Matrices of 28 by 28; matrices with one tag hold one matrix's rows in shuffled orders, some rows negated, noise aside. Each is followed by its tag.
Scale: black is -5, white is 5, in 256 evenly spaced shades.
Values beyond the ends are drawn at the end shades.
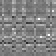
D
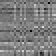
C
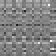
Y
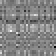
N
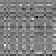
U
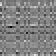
N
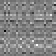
U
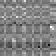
Y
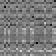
U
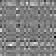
N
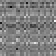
N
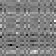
N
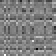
U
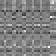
Y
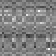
D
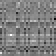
N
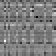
U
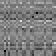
U
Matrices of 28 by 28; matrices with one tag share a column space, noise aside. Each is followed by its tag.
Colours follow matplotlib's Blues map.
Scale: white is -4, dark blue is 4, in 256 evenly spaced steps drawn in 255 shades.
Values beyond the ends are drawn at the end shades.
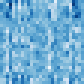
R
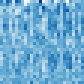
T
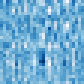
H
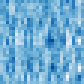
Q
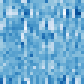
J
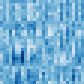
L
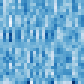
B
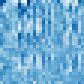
T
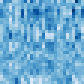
J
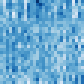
R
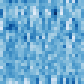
J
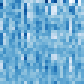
T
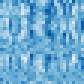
T
